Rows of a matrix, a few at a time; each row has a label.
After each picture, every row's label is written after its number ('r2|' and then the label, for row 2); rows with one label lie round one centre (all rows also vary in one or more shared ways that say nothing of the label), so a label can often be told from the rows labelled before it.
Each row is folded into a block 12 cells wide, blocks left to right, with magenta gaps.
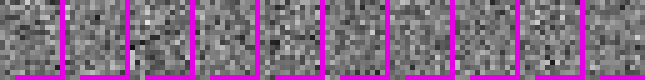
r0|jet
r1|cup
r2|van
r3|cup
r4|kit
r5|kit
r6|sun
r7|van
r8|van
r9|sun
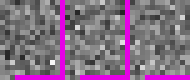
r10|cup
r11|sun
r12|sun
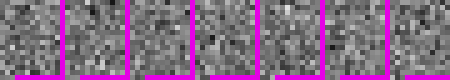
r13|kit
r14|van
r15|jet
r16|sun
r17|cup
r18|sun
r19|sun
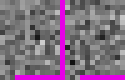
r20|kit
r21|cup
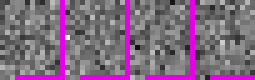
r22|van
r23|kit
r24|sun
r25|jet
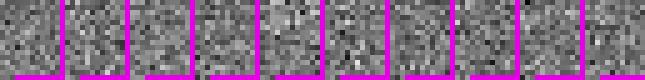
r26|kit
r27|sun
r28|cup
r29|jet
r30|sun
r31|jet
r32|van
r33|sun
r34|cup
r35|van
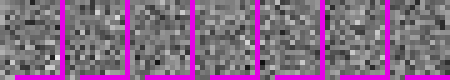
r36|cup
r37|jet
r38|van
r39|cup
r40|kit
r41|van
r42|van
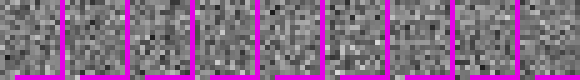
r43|van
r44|cup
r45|kit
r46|van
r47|kit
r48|cup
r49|cup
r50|cup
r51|sun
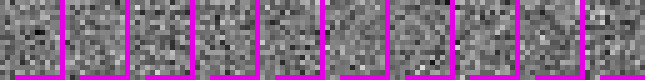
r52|jet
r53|sun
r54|sun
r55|kit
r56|kit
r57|cup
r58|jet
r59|jet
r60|kit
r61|cup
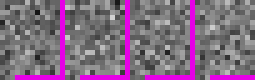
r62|cup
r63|kit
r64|sun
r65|van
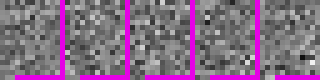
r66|cup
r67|van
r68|kit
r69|van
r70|cup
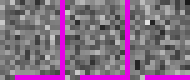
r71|sun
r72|van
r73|van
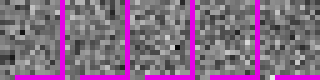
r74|van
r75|van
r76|jet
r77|cup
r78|van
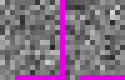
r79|kit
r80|cup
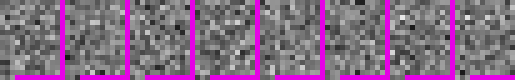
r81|sun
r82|jet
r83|cup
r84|van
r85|van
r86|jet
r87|van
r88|kit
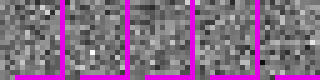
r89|kit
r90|kit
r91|kit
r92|kit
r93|jet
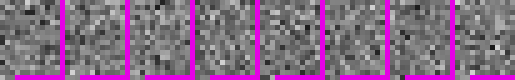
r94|sun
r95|cup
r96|jet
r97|cup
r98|cup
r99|jet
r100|jet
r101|jet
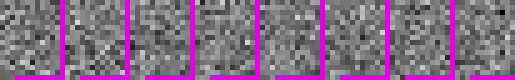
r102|kit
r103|jet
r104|sun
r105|sun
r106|sun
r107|jet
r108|sun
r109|van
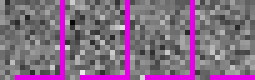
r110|cup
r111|jet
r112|van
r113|cup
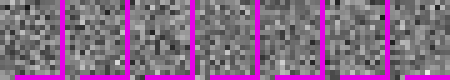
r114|van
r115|sun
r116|sun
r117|jet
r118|jet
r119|jet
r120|cup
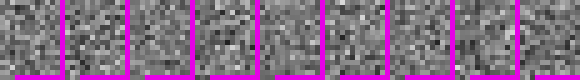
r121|van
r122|van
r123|sun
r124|sun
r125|van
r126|sun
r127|sun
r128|cup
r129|van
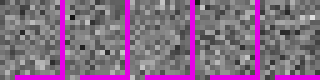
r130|van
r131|jet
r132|kit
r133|sun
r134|sun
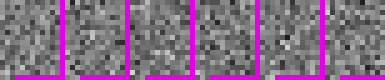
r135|jet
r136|kit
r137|van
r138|kit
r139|cup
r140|cup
